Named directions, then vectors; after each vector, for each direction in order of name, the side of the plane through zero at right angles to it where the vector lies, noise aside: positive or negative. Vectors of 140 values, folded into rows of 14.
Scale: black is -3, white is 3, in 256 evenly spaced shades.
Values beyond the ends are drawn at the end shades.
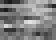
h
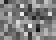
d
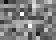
positive, positive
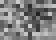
positive, negative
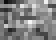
positive, positive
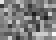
positive, negative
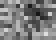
positive, negative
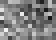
positive, negative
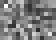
positive, negative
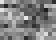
positive, negative
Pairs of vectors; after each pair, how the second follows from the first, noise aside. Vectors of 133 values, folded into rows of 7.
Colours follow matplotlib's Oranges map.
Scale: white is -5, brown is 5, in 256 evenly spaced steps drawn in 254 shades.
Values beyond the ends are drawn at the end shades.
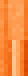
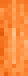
wrapped around, negated, shrunk.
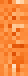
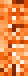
negated, scaled up.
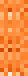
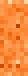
reversed, partly zeroed.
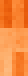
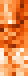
reversed, negated, scaled up.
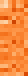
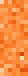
reversed, negated, partly zeroed.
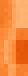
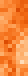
negated.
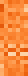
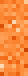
reversed, partly zeroed.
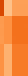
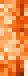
reversed, negated, scaled up.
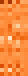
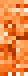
reversed, negated, scaled up.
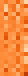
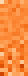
reversed, negated, partly zeroed.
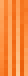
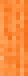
wrapped around, negated, shrunk.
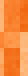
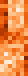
reversed, negated, scaled up.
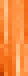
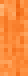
wrapped around, negated, shrunk.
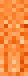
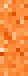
reversed, negated, partly zeroed.
